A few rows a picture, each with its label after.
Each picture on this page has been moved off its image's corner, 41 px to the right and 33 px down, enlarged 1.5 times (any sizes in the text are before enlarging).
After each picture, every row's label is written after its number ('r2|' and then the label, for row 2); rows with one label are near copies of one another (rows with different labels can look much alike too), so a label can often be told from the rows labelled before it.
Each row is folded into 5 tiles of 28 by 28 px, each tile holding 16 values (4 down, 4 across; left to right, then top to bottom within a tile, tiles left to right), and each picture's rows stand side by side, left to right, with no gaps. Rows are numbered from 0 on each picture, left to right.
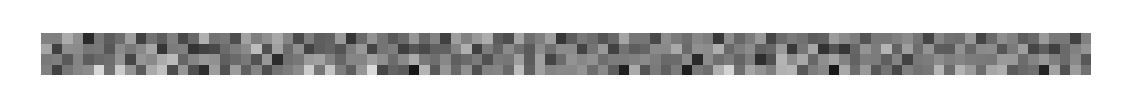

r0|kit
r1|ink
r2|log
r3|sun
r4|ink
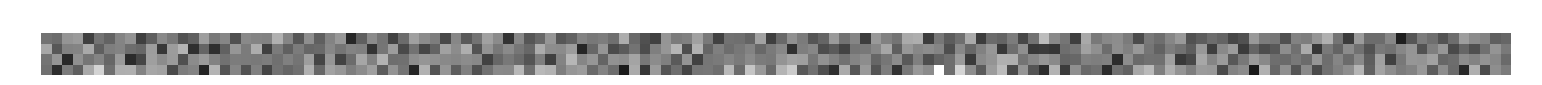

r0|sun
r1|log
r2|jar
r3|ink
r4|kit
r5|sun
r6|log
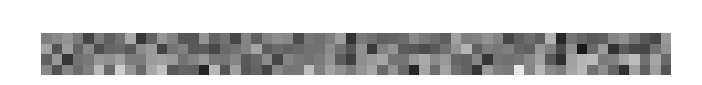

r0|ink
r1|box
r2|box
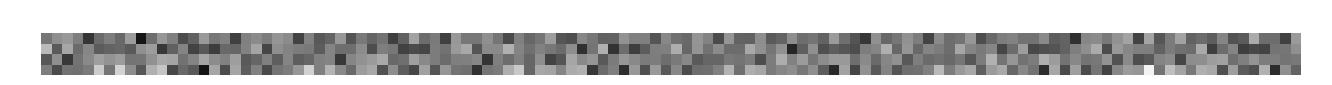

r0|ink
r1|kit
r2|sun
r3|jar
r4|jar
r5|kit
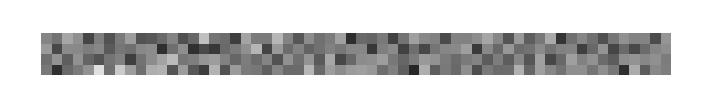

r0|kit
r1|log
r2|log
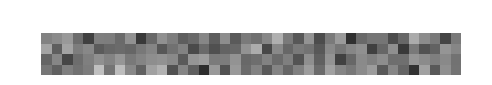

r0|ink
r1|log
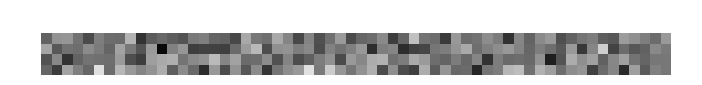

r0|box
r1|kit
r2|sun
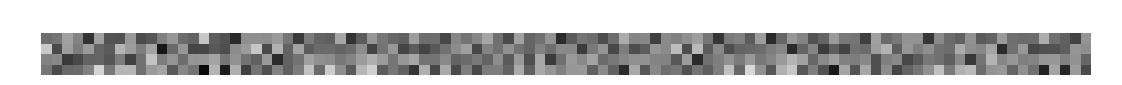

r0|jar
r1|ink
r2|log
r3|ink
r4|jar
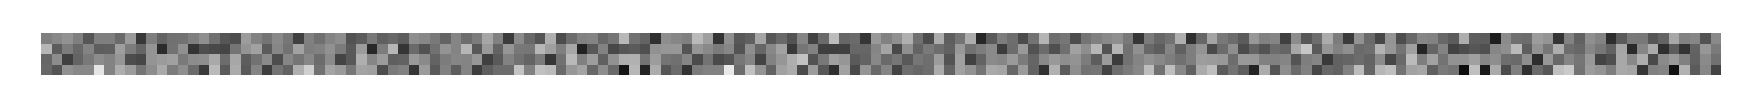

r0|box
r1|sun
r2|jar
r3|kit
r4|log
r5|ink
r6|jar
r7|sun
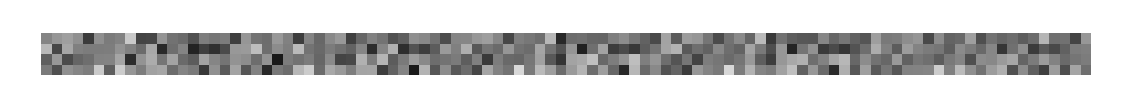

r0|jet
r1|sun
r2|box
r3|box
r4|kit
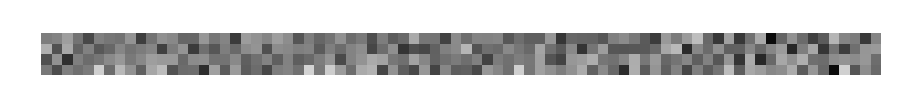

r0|ink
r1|kit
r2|box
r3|log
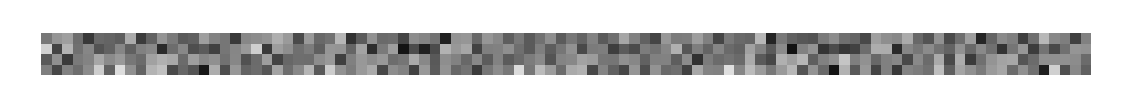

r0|ink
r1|jet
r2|kit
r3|box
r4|log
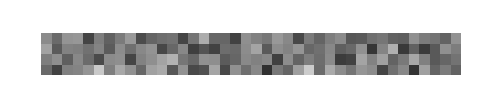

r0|kit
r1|sun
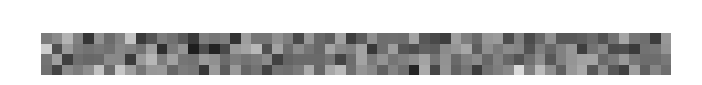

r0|jet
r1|jar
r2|kit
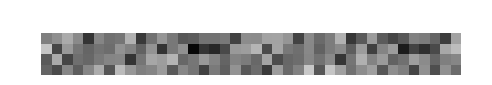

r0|jet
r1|jet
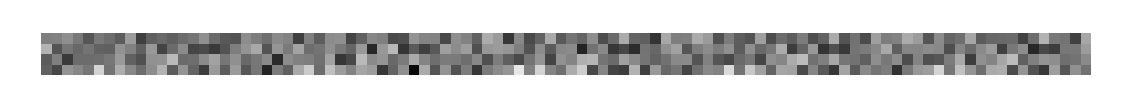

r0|box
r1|sun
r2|kit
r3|kit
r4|kit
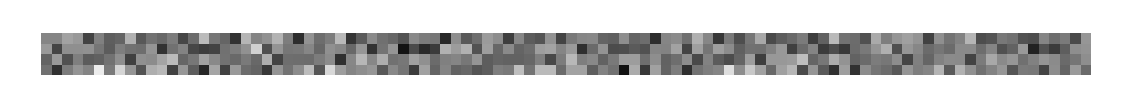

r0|kit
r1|jet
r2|jar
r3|kit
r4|jet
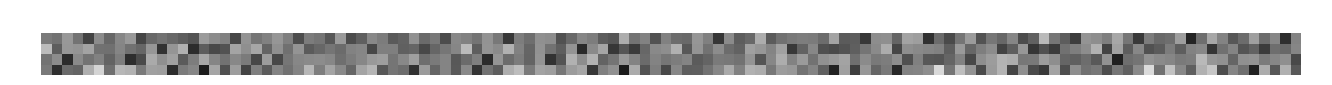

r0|sun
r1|ink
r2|sun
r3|jar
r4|kit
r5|ink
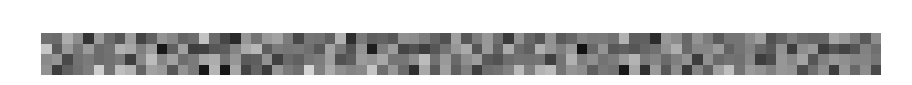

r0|jar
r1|box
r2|jar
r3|sun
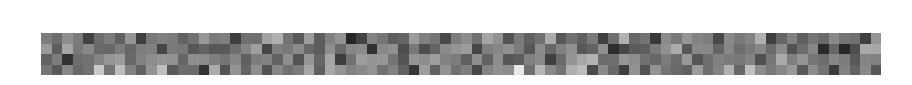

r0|ink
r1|log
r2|kit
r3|jet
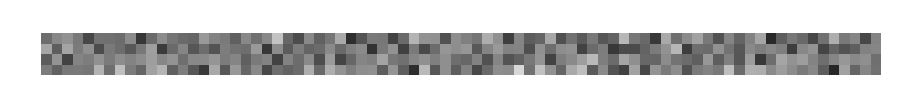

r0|ink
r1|log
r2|kit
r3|log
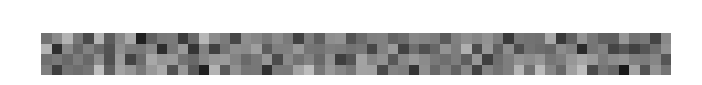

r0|log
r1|sun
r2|ink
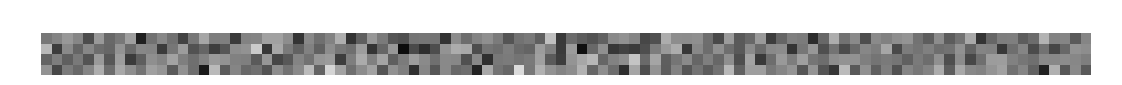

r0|log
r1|jet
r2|box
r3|log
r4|log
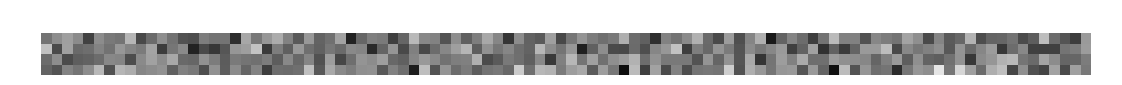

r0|jet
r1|log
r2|jar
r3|log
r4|kit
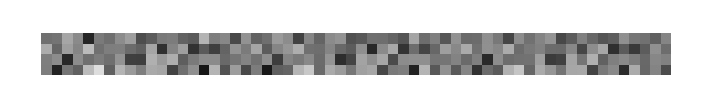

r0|sun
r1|sun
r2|sun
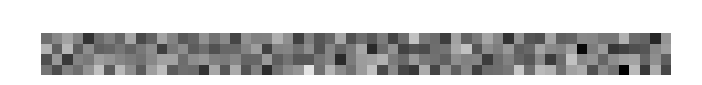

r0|ink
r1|kit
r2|jar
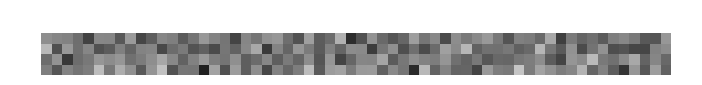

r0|ink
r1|log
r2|box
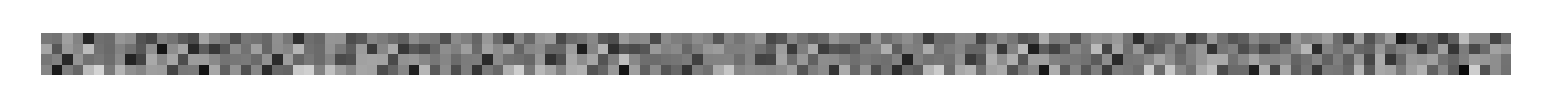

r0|sun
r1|sun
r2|sun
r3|sun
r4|sun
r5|ink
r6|log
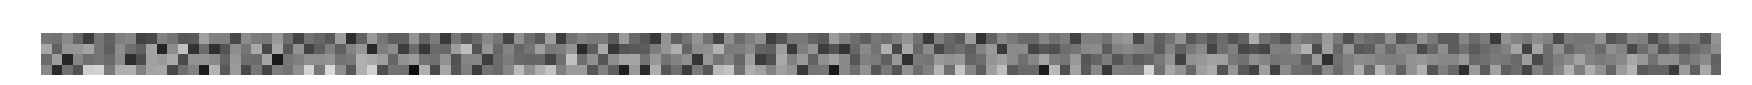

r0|sun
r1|ink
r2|jar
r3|sun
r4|ink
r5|kit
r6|ink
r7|ink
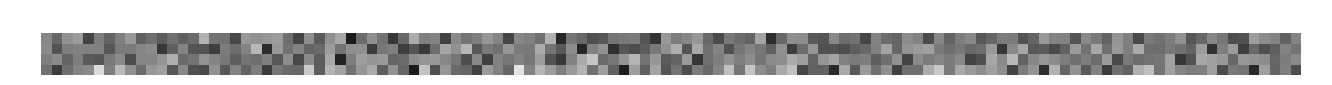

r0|kit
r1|log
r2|box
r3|ink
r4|sun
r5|sun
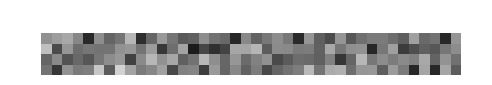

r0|jet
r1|jar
